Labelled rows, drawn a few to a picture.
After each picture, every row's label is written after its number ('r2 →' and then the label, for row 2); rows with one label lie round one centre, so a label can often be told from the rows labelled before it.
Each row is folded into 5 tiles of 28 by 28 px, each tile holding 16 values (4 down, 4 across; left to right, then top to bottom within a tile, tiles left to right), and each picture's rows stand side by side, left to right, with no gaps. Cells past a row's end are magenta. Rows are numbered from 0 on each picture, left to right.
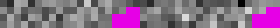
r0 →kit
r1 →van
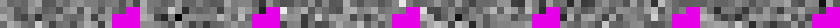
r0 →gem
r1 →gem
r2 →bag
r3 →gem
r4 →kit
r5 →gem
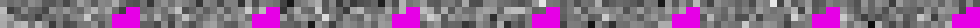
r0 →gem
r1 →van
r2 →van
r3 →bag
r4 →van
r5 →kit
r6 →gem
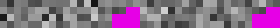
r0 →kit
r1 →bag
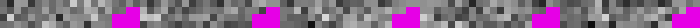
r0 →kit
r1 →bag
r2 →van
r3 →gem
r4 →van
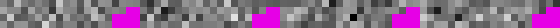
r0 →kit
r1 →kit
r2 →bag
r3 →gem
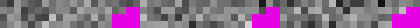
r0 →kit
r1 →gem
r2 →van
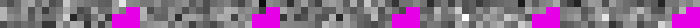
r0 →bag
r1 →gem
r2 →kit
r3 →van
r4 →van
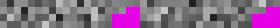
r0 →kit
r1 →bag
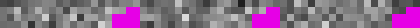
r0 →van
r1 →van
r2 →kit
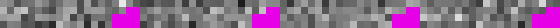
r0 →bag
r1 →van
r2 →van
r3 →bag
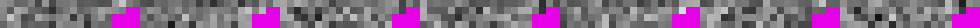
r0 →bag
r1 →van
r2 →gem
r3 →gem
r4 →van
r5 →bag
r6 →gem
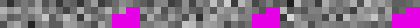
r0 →van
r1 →kit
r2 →kit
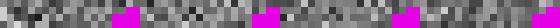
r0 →gem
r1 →kit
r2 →kit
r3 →bag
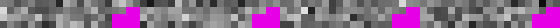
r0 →bag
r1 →van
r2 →bag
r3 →gem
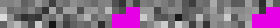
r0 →gem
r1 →gem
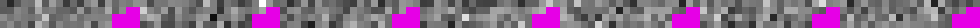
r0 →van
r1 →bag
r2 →van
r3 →van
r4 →gem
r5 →bag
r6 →kit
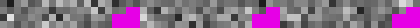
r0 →kit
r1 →gem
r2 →bag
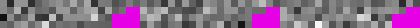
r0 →kit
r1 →bag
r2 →gem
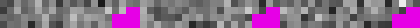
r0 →van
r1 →gem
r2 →bag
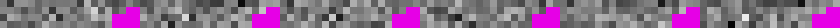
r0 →kit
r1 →van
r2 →kit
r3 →gem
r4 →van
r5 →van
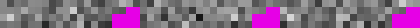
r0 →bag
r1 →kit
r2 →bag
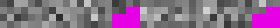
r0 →kit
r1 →bag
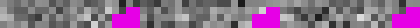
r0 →gem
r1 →van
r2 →gem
